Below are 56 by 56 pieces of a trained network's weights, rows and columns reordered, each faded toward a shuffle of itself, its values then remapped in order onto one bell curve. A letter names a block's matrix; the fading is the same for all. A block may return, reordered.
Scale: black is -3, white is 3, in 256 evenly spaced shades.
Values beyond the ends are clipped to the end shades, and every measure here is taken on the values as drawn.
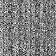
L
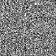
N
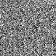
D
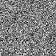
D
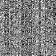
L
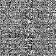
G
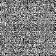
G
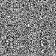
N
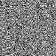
D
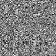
D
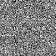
N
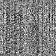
L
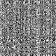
L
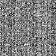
L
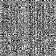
L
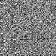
D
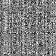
L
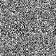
D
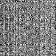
L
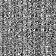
L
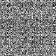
G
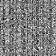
L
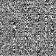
G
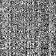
L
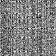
L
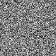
N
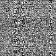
G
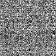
G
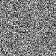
N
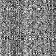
L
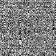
G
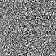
N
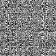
G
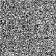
N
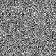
N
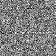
D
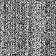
L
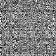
G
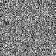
N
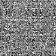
G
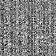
L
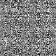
G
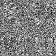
N
